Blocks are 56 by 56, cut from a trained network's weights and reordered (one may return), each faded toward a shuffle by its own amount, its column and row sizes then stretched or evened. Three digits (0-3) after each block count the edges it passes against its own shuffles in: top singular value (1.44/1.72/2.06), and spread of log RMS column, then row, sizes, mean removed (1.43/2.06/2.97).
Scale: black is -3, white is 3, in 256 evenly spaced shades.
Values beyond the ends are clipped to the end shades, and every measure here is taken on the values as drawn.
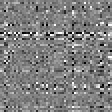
3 1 3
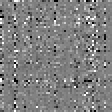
0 3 2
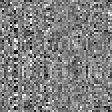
2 2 0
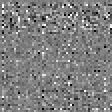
0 2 2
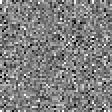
1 1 0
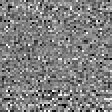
2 0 2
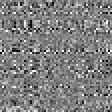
3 1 3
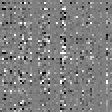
0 3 2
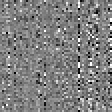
2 3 0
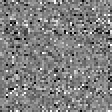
0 1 2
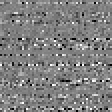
1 0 3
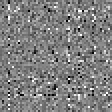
1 2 1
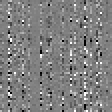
1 3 1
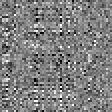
3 2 1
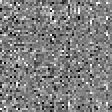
1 2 1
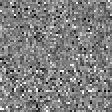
0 0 1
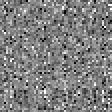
2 2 0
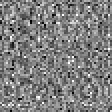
2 1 0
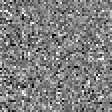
0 1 1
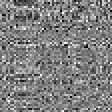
3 0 2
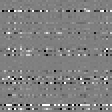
3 1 3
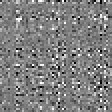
2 3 2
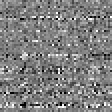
2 1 3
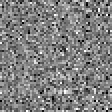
1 1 1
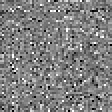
1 1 1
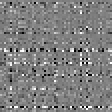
3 2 3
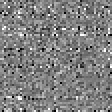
1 1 2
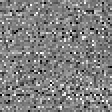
1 0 2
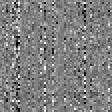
1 3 0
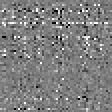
1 2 2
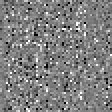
0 2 0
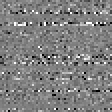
0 0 3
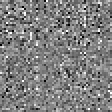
1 2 1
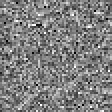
1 0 0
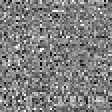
2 1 1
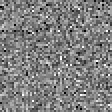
0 1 1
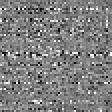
0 1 3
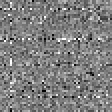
1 1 2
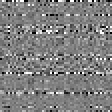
3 0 3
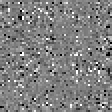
0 2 2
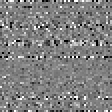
1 0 3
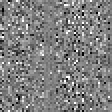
1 3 0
